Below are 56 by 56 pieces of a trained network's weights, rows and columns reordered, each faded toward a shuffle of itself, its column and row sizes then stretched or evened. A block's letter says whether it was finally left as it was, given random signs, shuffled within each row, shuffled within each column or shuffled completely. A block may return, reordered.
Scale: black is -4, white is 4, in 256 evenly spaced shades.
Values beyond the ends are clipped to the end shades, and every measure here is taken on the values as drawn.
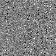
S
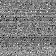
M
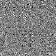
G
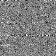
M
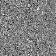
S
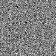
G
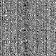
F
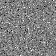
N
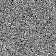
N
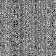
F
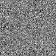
G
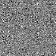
G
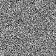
S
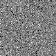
S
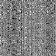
F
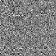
F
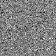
G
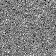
N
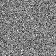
N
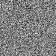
M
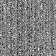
S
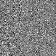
S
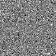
G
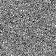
N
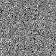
S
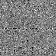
M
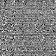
F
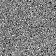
N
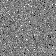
N
